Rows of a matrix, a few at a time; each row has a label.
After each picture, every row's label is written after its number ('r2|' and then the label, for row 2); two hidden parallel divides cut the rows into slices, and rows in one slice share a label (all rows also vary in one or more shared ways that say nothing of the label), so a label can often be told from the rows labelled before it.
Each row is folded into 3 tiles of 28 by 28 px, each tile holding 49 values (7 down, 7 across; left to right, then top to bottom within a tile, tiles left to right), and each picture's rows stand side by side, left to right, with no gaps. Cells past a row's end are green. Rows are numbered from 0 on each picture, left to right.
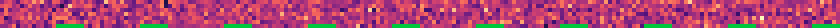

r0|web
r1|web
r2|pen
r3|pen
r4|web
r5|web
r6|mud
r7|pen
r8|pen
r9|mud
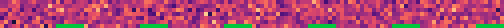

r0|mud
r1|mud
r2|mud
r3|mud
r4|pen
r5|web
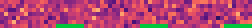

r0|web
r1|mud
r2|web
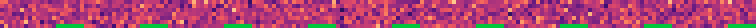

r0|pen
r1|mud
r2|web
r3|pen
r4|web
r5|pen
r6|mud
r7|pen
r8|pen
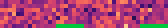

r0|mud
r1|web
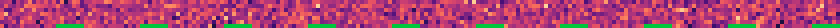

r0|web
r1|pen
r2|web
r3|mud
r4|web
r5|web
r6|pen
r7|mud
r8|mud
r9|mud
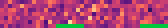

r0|pen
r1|mud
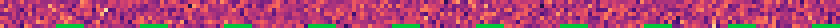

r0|mud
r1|web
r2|web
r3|pen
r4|pen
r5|mud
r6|pen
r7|web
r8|web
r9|mud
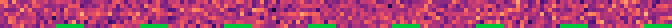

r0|web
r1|pen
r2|pen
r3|mud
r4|pen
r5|pen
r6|mud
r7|web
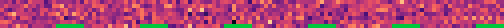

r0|pen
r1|pen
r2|web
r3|mud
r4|pen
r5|pen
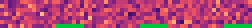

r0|web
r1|pen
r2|mud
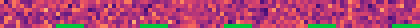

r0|mud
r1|web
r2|pen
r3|web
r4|mud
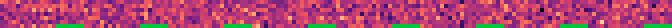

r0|pen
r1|mud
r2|pen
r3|mud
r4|pen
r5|mud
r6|pen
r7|web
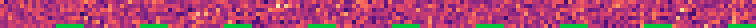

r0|pen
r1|web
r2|pen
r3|web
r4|web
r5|pen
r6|pen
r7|web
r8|mud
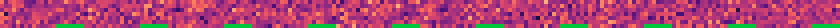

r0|mud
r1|mud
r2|web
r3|pen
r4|mud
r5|mud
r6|pen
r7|pen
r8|mud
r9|pen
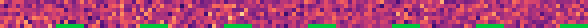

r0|mud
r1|web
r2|mud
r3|web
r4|pen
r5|mud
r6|pen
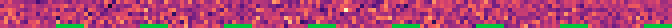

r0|mud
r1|mud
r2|mud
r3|mud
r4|mud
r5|mud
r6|pen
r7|pen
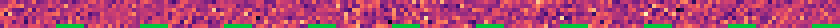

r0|mud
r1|pen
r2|mud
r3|web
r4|web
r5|mud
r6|web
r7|mud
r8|web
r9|web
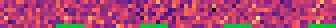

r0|mud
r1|mud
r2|web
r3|mud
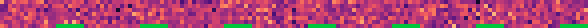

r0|pen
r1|pen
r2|pen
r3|mud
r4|pen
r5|mud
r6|pen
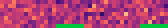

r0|pen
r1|mud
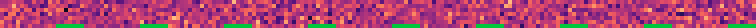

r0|mud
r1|pen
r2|mud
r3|mud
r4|mud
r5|pen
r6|web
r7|pen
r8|mud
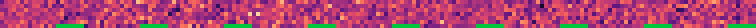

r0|pen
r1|web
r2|web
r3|web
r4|pen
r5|pen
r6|mud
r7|mud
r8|web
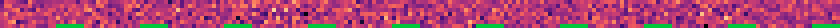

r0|pen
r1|mud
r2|pen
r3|web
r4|mud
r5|pen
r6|pen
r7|pen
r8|web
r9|pen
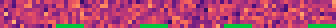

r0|web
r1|mud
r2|mud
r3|mud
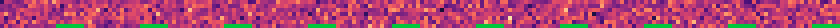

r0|web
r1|mud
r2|web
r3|web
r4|mud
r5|mud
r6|mud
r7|mud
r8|mud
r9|web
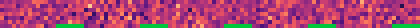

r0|web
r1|web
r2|mud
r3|web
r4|web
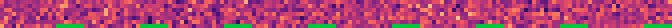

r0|mud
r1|web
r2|web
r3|pen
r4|pen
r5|mud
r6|mud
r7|pen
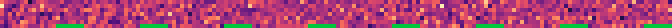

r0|web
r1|mud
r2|mud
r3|pen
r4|pen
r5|mud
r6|mud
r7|web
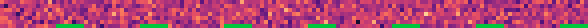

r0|mud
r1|pen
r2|pen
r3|web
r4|pen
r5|web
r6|web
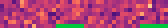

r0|pen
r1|mud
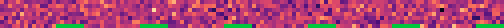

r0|pen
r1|pen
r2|web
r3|pen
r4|pen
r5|mud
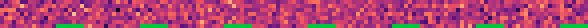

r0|mud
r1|mud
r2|pen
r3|pen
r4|pen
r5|web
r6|web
